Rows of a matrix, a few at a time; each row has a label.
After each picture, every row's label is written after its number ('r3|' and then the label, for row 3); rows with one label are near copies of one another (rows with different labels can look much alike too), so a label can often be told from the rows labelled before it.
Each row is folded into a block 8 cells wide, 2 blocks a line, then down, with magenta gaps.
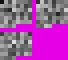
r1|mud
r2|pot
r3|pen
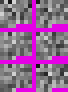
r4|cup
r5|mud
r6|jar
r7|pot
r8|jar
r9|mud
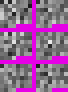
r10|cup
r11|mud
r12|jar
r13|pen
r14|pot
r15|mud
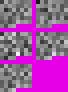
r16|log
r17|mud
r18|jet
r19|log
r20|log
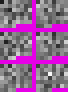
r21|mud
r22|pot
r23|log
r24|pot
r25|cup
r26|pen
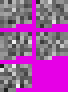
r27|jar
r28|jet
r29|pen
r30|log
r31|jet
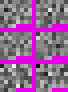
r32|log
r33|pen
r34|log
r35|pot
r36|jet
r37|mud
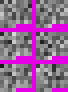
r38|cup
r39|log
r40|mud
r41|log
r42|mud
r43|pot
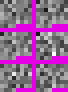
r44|cup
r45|mud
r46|mud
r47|jet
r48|pen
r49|log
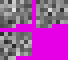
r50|jar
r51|pen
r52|log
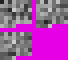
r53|mud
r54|jar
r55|jar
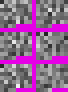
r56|jet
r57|pen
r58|pen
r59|cup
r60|jet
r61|jar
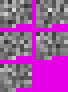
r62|jar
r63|pen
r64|log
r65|pot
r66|pot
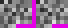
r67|log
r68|log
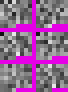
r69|cup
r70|log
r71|jet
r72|mud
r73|jar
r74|jet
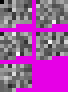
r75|mud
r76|jet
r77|jet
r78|pen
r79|jar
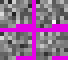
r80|cup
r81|jet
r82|pot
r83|jar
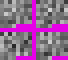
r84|jar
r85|pen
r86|cup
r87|jar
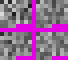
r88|cup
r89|pot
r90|mud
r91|jet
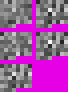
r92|jar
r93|pen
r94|jet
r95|pen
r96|pen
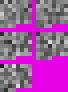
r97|cup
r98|pot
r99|mud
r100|pen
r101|jet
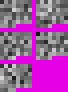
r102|mud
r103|jar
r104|log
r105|mud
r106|cup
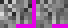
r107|cup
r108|cup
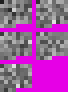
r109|mud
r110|jet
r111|pot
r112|log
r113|jet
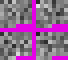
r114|cup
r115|pot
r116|log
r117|mud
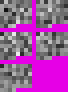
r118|log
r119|jar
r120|jet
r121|pot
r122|mud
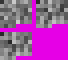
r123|jet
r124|mud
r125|mud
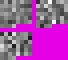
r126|jar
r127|jet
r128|cup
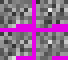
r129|log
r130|pen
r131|log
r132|pen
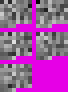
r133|cup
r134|mud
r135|jar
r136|pot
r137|jar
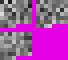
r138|cup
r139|log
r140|jar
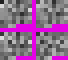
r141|pot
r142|pot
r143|pot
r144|log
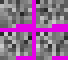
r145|pot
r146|mud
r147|cup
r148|cup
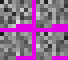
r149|log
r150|cup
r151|jet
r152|cup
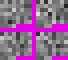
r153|jar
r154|cup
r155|pot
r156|pot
